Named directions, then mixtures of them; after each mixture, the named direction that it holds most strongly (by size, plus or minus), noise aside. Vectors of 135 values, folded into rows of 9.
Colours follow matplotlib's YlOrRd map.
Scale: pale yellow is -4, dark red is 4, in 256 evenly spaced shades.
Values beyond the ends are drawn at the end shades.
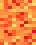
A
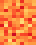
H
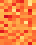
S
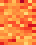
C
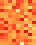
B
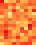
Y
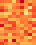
C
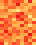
A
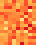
B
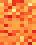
S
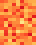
H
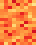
A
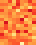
B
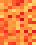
A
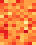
Y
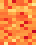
A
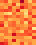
H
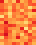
Y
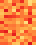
S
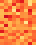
S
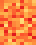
H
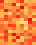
H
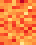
C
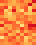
C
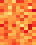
Y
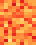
H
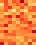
A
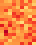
H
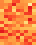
S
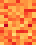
H
